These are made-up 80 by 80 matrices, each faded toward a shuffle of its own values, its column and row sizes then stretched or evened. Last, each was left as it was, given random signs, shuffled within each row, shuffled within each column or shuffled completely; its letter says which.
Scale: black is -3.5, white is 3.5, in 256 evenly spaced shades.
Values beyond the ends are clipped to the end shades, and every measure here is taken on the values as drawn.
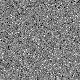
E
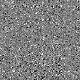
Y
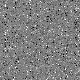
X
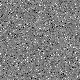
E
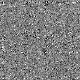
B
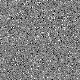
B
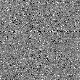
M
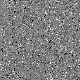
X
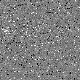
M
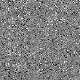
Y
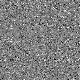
M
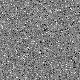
E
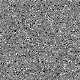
M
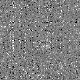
Y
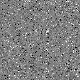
X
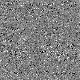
M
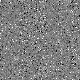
X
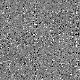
B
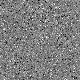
E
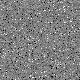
E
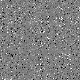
Y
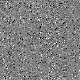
Y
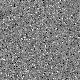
E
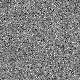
E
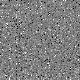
X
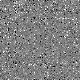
B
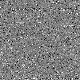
M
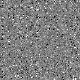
B
